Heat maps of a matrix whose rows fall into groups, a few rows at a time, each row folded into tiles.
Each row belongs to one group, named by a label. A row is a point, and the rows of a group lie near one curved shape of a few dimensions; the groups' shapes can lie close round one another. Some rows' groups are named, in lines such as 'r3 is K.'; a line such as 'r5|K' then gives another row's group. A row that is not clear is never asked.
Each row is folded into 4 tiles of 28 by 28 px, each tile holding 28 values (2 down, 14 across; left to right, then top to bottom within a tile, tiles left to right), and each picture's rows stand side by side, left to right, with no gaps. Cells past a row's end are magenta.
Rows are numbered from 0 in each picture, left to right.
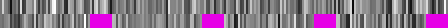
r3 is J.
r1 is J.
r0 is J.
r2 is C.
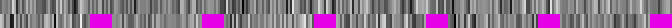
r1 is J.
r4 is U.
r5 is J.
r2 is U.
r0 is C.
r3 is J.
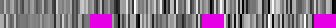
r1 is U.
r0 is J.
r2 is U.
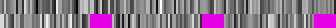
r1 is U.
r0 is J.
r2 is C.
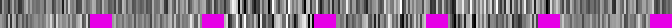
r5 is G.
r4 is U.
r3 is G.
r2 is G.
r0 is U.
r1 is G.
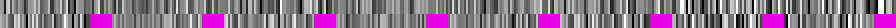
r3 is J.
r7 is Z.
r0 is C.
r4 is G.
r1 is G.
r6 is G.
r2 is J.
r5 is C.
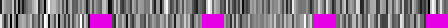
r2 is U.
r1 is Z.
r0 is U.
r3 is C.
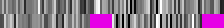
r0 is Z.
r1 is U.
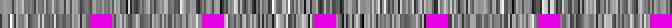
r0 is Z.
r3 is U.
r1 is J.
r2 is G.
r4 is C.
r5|C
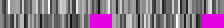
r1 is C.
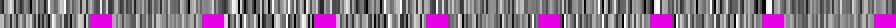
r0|G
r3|G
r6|Z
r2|G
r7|J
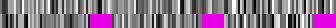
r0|U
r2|G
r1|Z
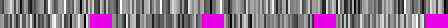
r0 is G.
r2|U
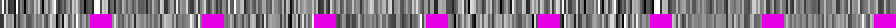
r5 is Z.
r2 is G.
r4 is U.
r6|J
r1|G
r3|J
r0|Z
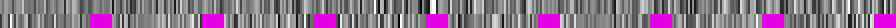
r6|J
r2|C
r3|Z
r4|C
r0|Z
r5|J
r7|G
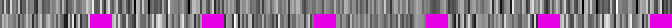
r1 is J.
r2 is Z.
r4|U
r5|J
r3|J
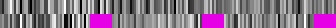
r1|U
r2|C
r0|G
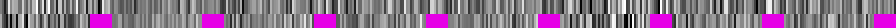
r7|C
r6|Z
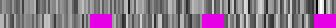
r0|J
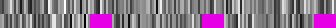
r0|G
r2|J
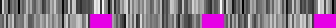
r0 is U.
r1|J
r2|U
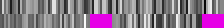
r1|C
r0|C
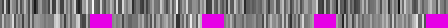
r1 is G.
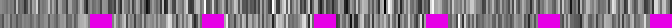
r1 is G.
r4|Z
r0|J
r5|C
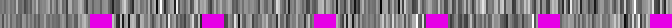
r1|U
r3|U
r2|Z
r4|J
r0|J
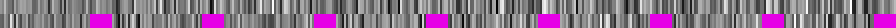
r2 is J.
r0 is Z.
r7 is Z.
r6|C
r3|U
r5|J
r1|U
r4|Z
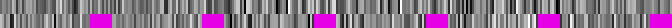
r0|C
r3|U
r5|Z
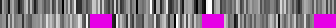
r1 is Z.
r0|U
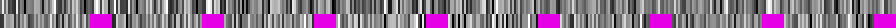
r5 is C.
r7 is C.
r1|Z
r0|Z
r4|U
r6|Z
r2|U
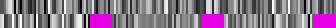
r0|G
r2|G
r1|C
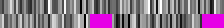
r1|U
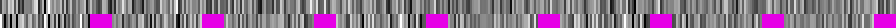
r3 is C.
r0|U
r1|G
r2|G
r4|U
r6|Z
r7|G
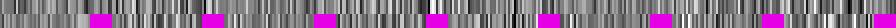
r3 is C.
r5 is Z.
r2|Z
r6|Z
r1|C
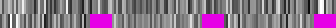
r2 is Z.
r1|G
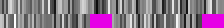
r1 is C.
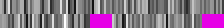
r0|C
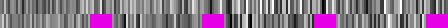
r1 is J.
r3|G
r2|U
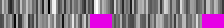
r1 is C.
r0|Z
